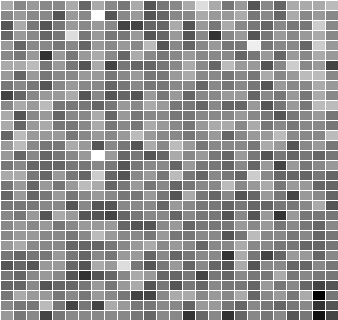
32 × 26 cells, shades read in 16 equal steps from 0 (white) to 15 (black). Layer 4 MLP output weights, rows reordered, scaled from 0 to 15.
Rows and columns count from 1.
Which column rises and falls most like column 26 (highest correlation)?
25
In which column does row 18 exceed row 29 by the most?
10
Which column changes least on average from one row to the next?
13
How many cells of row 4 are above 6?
17
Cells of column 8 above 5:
21
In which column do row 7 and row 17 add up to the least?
23
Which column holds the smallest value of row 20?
15
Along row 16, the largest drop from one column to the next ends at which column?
8
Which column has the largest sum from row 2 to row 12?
9
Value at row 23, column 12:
10
